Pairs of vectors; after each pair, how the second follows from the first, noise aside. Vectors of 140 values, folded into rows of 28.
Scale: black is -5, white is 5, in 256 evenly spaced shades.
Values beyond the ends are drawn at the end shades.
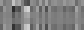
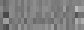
wrapped around, negated, shrunk.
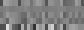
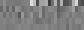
reversed, partly zeroed.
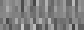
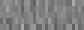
shrunk.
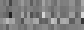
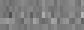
shrunk.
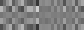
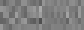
wrapped around, negated, shrunk.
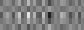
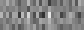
sign-scrambled.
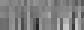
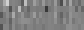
reversed, partly zeroed.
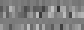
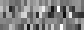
negated, scaled up.
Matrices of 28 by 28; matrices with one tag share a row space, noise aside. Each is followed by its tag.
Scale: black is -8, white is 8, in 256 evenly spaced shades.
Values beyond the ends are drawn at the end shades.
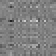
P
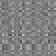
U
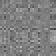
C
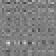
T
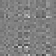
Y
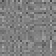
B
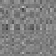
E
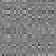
T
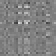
Y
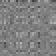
C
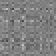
E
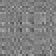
B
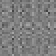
U
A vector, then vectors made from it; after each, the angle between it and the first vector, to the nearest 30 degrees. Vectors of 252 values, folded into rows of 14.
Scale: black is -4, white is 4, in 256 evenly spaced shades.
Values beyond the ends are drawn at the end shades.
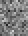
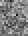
60 degrees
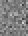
90 degrees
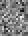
90 degrees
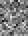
150 degrees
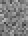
30 degrees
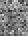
30 degrees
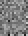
90 degrees
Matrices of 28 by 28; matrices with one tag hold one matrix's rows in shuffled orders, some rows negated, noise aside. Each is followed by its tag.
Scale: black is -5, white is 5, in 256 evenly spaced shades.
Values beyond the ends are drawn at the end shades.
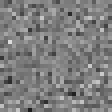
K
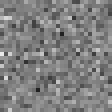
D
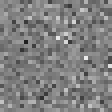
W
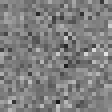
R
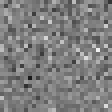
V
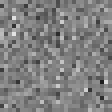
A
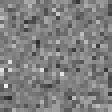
D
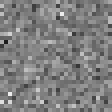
D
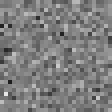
D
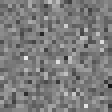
W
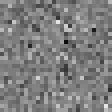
R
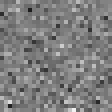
K
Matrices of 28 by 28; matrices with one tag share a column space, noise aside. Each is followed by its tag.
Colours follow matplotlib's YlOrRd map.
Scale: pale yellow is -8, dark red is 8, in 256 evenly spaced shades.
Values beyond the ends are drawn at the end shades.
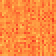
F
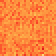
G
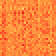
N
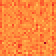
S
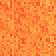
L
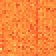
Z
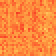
F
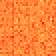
S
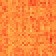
L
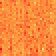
F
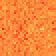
N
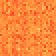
N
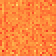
S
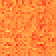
L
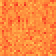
S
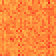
L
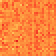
Z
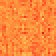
F
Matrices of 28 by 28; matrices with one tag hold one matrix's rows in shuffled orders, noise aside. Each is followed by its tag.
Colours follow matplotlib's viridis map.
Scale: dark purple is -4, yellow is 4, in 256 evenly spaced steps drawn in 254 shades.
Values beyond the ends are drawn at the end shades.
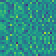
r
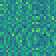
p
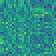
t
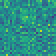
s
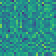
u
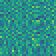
p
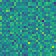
u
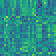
s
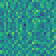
p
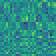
s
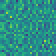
r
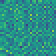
r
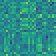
s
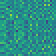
r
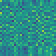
u
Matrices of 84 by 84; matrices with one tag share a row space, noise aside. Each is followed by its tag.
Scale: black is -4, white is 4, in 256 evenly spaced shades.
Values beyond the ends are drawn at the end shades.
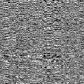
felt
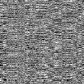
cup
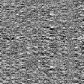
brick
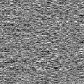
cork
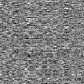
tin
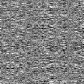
brick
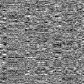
cup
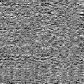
cork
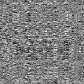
tin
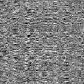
tin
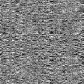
brick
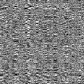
tin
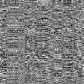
cup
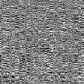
brick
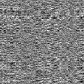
cork
